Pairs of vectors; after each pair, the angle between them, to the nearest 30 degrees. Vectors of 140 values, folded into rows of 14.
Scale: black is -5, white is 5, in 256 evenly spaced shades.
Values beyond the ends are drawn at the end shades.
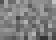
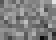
30 degrees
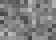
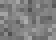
150 degrees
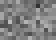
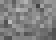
60 degrees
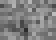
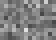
120 degrees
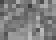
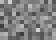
120 degrees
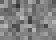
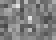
150 degrees
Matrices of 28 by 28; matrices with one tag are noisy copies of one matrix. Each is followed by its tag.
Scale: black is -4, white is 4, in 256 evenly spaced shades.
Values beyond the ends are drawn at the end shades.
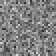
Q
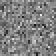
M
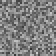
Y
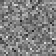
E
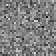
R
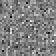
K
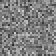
R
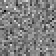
Q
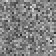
Y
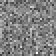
Y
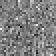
K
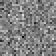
E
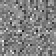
Q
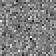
Y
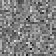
Y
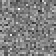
Y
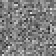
E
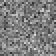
M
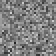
Y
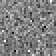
Q
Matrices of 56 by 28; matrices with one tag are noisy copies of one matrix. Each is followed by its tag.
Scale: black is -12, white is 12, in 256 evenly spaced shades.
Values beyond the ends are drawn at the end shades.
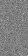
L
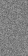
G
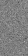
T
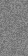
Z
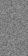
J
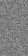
L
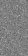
L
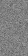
G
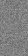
T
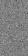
T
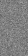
L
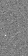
J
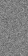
J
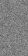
Z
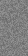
J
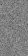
L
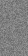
G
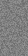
Z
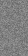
L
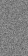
G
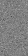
T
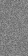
T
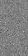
L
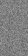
L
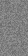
Z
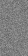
G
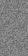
T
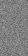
L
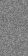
J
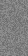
J
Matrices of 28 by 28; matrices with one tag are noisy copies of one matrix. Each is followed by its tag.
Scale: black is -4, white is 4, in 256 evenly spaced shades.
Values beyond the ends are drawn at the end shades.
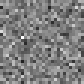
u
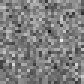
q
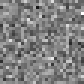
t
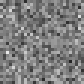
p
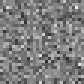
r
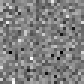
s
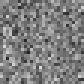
u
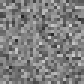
r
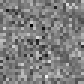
r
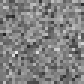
q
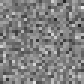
u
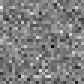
r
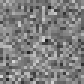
u
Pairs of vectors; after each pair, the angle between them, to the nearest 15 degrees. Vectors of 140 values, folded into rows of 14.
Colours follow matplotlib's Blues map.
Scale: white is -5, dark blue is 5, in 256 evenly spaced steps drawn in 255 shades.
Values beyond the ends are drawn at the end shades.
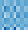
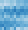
60 degrees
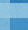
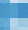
165 degrees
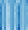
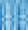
30 degrees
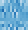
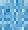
60 degrees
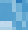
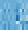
105 degrees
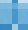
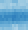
75 degrees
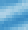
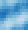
165 degrees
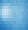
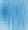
165 degrees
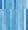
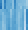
15 degrees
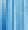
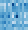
75 degrees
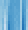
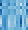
120 degrees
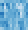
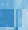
90 degrees
